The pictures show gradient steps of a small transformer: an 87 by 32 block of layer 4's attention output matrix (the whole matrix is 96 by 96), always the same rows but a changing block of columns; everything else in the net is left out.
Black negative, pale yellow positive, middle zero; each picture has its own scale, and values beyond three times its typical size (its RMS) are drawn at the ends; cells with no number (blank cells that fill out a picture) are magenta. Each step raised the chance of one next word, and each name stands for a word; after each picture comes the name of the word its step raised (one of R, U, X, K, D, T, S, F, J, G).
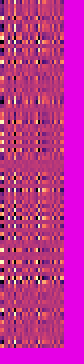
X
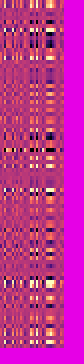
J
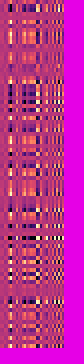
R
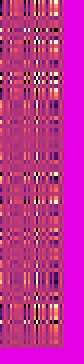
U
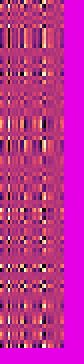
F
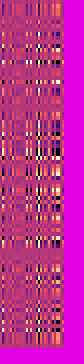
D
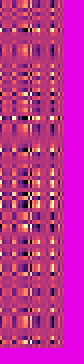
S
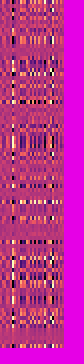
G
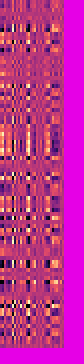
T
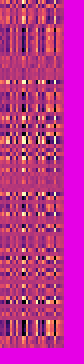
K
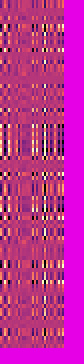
T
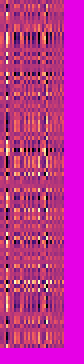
F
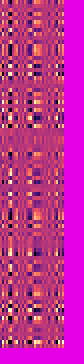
S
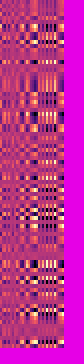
X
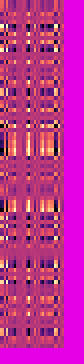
T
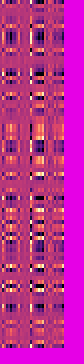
F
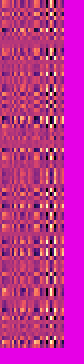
S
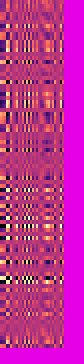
X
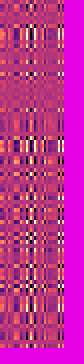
F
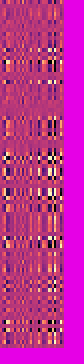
D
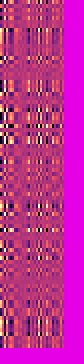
K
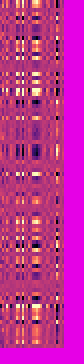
U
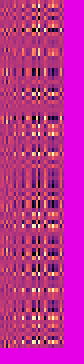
S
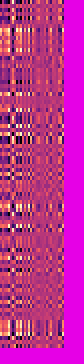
K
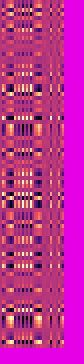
S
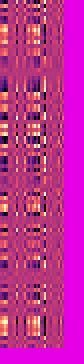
K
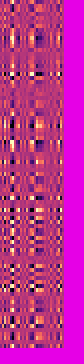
F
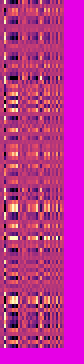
R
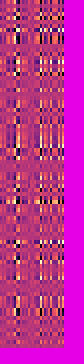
G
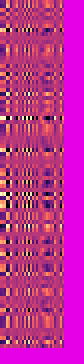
S
